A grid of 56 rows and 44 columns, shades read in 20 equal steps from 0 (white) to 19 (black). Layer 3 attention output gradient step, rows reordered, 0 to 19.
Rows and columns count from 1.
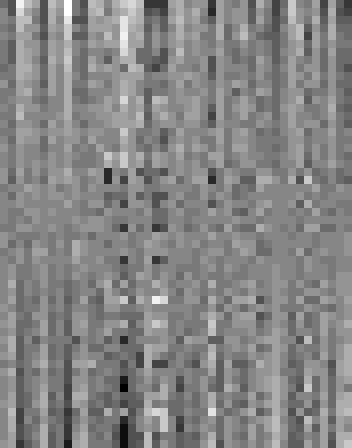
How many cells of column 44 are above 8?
33
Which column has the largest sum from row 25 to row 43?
16
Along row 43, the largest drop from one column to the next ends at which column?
39
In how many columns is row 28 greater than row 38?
22
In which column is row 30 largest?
12
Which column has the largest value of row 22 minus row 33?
14
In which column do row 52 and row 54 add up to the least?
21
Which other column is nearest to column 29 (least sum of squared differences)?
34
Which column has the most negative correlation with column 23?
35
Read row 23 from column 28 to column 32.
10 7 8 12 12
